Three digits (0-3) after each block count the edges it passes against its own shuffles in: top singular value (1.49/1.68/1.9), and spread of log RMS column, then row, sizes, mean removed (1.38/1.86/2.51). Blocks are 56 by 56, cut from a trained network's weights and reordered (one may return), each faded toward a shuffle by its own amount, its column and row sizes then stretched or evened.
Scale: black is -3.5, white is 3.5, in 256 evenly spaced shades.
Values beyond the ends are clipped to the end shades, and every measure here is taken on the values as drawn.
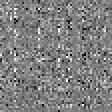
0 3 2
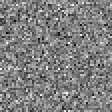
0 0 1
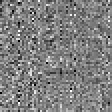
2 3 0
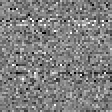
2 0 2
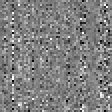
0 3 0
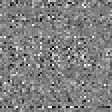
0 2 3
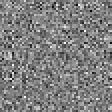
3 0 2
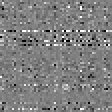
3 2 3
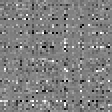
0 3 3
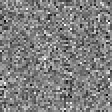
1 1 0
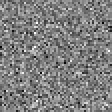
0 0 1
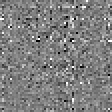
0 2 2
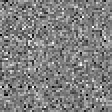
2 2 1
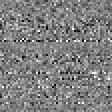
1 1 3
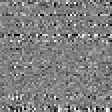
2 1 3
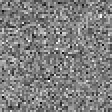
2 0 0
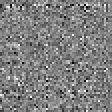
2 2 2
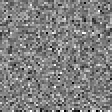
1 1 1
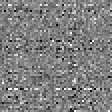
3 2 2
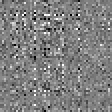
2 3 2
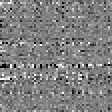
3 3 3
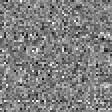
1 1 2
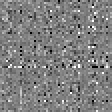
1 3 2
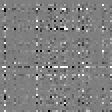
1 3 3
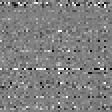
2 1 3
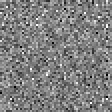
1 0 0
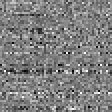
3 0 3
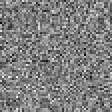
3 0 1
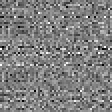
3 0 3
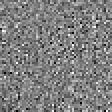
2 2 1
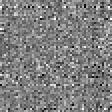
0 1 2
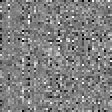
2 3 2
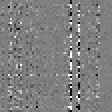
3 3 1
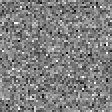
0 0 0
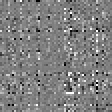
1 3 3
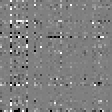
2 3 3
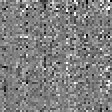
0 3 2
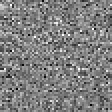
2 0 2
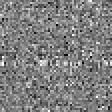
2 2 1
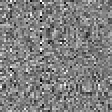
2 2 0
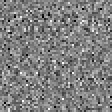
1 1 1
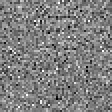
0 1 0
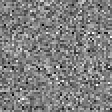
1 0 1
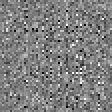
1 3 1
